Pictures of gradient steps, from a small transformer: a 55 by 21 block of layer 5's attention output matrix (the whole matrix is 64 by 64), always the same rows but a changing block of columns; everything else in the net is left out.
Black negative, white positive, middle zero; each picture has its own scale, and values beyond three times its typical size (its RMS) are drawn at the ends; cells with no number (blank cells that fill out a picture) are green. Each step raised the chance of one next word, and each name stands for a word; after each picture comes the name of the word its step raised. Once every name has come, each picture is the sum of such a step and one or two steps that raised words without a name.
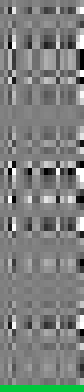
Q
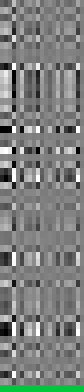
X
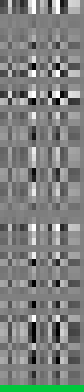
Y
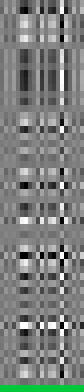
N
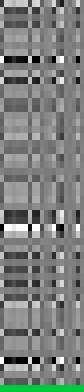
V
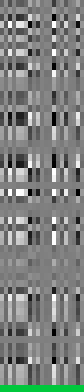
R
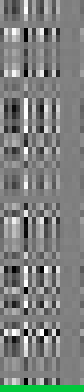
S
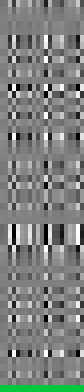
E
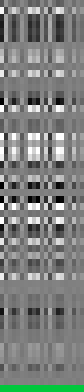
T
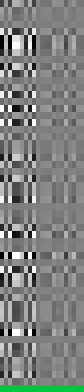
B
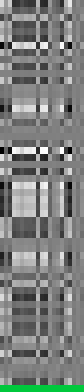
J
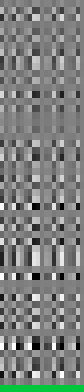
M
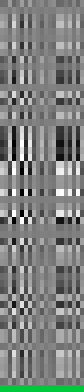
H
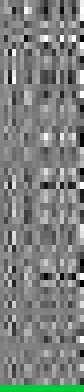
N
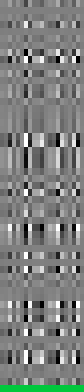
V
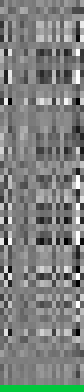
T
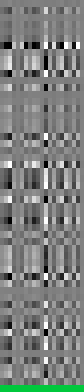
Q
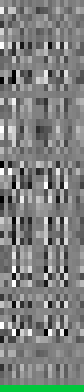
Q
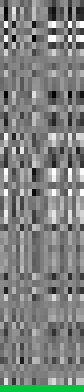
R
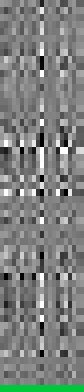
X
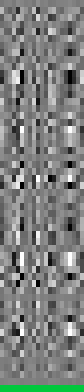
X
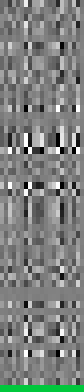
J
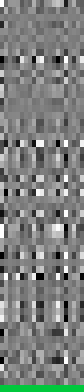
V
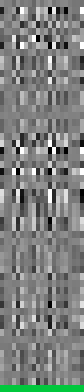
Q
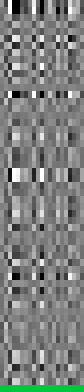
Y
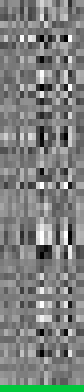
E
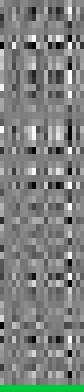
N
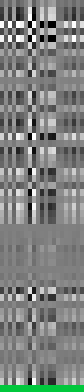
R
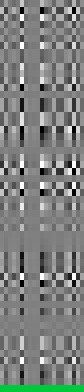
R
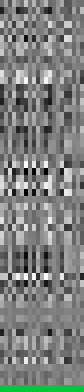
R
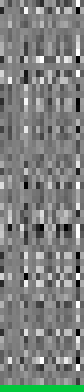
V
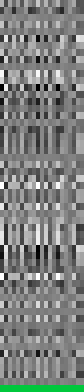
E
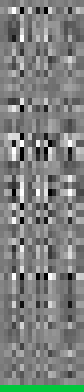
T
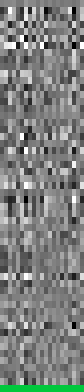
Q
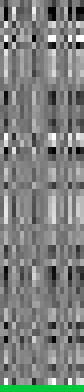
S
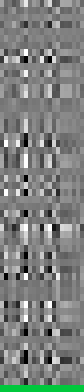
V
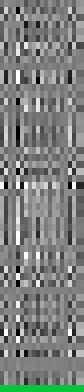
J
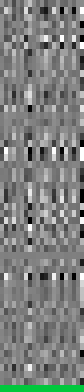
T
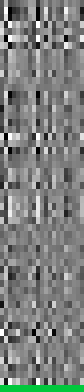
S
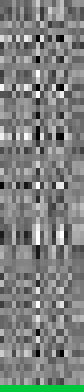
E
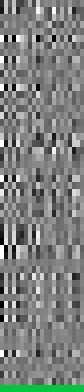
E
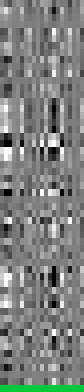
S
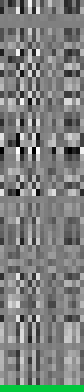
Y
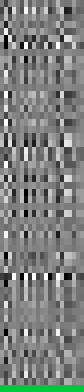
B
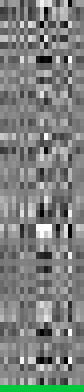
V
